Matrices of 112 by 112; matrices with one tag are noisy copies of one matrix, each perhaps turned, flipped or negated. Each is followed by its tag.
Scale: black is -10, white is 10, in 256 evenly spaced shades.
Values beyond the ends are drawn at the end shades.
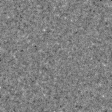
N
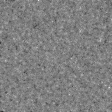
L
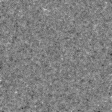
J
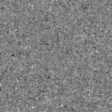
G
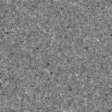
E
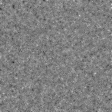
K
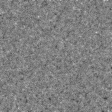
K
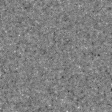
G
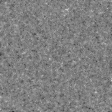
J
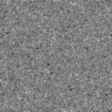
E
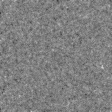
J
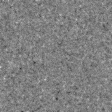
G
